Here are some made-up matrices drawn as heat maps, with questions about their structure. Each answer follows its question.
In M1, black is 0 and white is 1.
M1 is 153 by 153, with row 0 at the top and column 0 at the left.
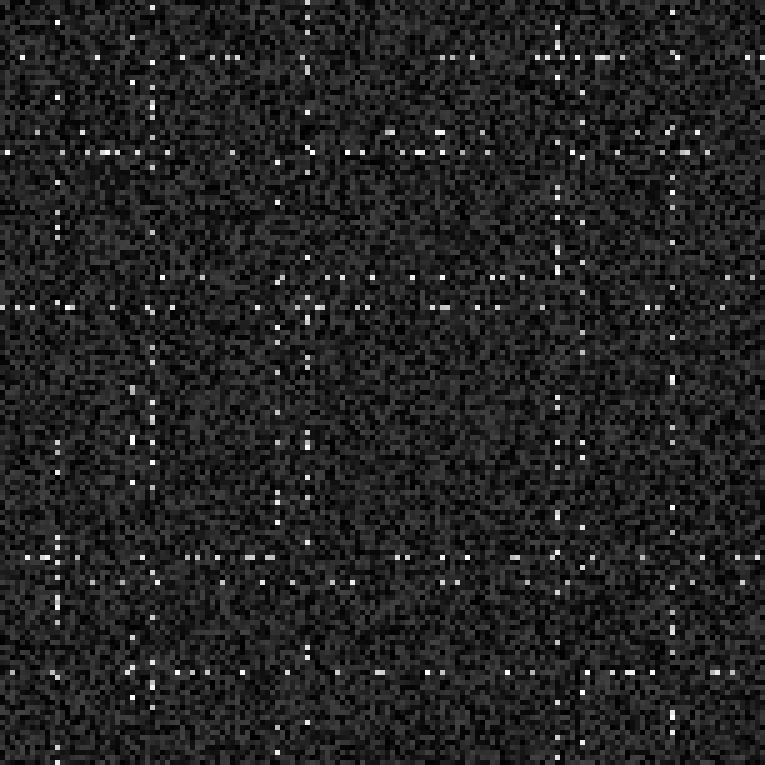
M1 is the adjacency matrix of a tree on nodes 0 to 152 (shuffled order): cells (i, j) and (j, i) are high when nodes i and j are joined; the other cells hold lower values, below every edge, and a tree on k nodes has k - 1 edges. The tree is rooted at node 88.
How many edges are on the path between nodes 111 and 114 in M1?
3
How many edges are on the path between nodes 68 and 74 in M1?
2
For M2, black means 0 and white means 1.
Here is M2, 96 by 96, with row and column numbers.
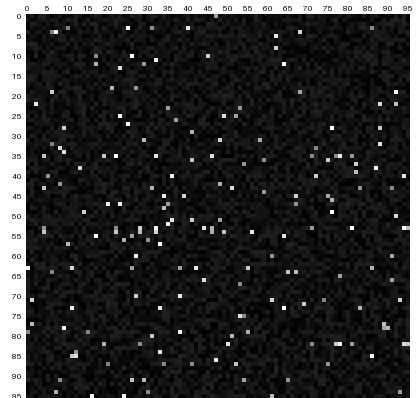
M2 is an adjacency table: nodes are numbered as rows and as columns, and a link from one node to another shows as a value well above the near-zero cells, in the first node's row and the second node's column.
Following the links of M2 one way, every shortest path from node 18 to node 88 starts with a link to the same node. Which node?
node 27
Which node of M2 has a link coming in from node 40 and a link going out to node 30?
node 94
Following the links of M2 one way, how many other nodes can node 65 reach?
4
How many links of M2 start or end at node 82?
11
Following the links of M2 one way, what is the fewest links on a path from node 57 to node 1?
6
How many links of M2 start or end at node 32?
6
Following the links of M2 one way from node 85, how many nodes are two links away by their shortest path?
5
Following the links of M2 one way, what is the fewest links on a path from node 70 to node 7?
6
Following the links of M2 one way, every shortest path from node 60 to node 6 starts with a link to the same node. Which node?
node 91
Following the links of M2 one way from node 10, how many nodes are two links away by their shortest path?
5
